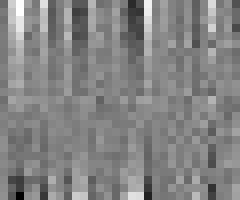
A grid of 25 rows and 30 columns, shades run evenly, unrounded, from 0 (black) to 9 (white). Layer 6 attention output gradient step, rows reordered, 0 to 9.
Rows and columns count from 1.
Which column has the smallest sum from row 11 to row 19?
29
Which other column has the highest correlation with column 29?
24
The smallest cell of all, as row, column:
25, 3
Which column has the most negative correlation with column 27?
30
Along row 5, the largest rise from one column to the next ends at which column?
19
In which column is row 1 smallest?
17
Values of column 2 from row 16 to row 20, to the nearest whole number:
5 4 4 4 4
